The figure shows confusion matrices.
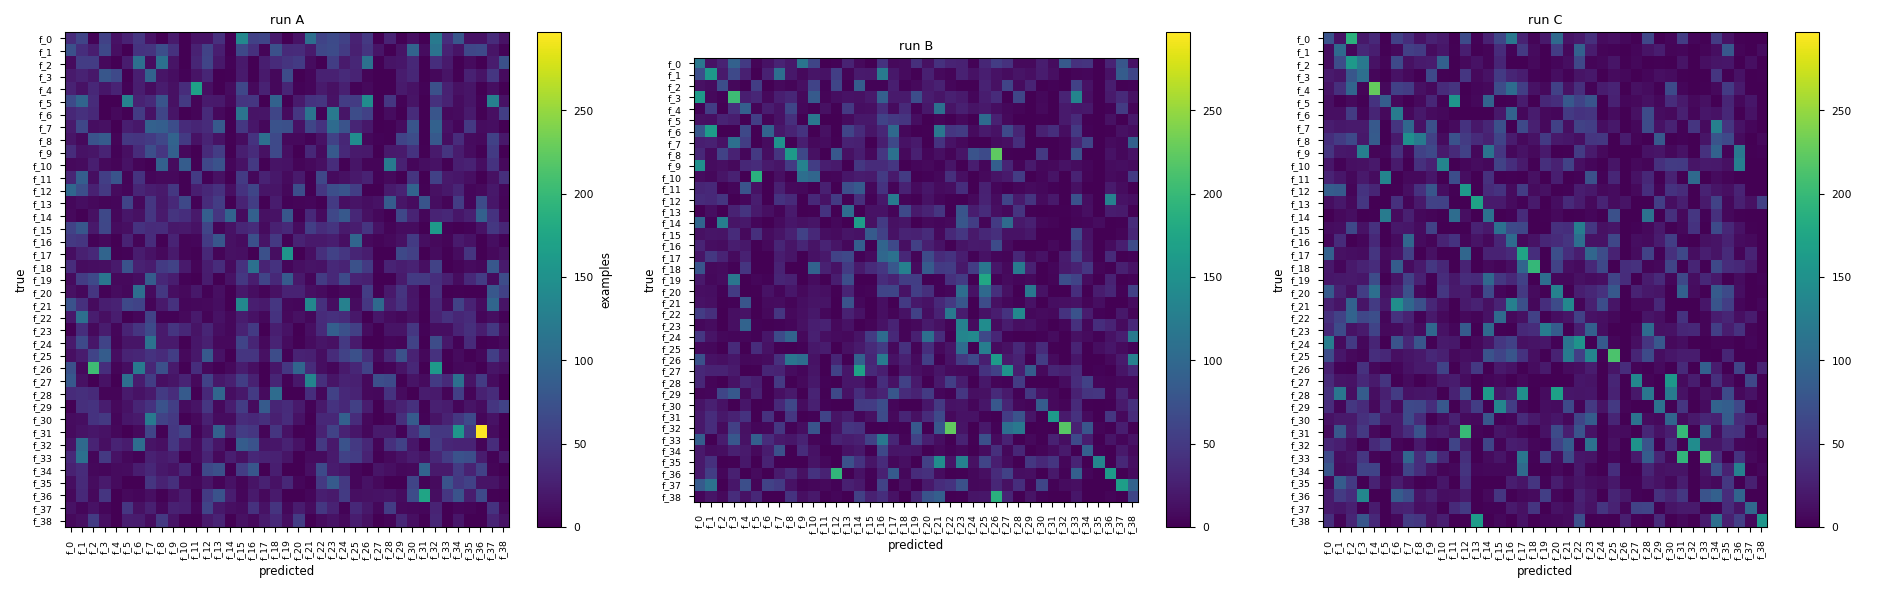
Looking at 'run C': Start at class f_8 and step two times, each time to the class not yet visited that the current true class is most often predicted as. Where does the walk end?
f_34
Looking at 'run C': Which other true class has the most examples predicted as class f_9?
f_23
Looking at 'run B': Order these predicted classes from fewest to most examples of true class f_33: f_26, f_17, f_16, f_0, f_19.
f_26, f_17, f_19, f_0, f_16
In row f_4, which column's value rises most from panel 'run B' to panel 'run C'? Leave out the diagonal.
f_2
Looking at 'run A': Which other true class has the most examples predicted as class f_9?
f_8
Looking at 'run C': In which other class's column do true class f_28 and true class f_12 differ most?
f_20
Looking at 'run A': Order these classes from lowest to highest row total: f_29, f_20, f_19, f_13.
f_20, f_13, f_29, f_19
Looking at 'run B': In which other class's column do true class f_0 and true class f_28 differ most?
f_9
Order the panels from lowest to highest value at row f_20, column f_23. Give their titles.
run A, run C, run B
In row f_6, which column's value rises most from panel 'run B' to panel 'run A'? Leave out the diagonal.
f_15
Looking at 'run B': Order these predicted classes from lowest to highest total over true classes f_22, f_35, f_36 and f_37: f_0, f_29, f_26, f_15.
f_15, f_29, f_26, f_0
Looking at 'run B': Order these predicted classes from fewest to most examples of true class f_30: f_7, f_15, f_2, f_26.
f_2, f_7, f_15, f_26
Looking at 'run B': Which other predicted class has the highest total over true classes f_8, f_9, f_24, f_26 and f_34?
f_16
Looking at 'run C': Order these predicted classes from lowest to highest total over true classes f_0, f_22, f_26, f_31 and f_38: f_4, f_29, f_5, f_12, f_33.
f_5, f_29, f_4, f_33, f_12
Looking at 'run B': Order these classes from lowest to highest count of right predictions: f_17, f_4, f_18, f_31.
f_4, f_17, f_18, f_31
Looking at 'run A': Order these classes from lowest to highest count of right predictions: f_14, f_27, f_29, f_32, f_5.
f_29, f_32, f_27, f_14, f_5
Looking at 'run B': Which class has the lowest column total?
f_35
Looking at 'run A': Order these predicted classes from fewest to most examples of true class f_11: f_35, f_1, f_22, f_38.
f_35, f_38, f_22, f_1
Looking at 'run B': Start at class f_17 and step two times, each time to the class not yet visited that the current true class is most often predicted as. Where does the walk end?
f_14
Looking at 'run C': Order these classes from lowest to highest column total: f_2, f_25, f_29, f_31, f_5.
f_5, f_29, f_25, f_31, f_2
